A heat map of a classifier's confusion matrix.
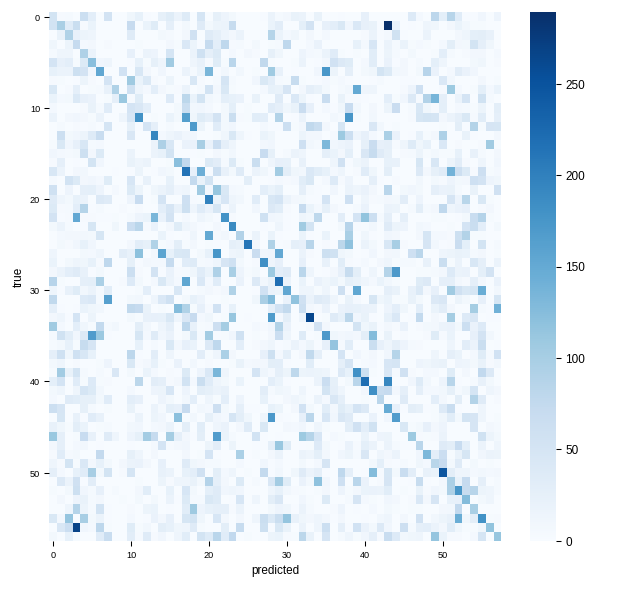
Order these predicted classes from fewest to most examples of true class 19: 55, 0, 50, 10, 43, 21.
55, 50, 10, 0, 43, 21
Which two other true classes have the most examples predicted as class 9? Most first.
6, 26
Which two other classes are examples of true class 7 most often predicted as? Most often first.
10, 31
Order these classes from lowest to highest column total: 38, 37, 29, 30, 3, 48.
48, 30, 37, 38, 3, 29
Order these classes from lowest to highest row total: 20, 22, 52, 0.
0, 52, 20, 22
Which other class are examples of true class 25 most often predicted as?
38
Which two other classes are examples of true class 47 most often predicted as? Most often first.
29, 52
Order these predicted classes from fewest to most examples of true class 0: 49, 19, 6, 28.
6, 28, 19, 49
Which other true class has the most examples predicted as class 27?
31
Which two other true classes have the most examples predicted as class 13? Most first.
22, 25
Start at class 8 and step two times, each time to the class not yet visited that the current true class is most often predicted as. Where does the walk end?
21
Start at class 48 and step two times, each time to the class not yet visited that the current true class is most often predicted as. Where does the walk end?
20
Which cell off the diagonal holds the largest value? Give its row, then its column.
1, 43
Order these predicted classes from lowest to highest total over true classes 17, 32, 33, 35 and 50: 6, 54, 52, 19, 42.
42, 52, 6, 54, 19
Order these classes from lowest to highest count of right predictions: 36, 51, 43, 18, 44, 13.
18, 51, 36, 43, 44, 13
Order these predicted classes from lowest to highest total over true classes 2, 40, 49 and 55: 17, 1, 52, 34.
34, 1, 17, 52
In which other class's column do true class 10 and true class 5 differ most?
15
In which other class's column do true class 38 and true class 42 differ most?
54
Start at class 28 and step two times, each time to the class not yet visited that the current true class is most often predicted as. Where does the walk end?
16
